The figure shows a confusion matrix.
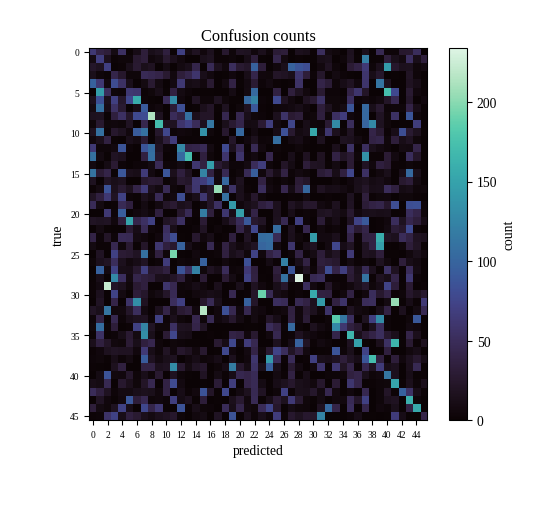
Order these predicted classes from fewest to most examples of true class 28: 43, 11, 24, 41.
24, 11, 41, 43
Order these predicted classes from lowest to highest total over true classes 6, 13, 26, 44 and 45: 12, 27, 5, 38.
38, 27, 5, 12
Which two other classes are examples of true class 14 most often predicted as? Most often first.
16, 23
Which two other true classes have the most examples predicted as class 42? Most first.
10, 23
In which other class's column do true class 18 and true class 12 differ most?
8
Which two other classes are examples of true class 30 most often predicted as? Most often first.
23, 3
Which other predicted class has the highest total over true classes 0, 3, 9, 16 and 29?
2
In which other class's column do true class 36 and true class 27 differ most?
41
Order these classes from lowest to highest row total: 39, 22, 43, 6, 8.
22, 43, 39, 6, 8
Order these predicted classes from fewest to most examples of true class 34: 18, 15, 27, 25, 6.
18, 15, 25, 6, 27
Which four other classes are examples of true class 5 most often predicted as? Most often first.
40, 1, 22, 41
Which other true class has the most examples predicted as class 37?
13
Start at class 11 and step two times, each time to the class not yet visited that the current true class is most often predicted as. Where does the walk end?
7
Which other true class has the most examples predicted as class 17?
19
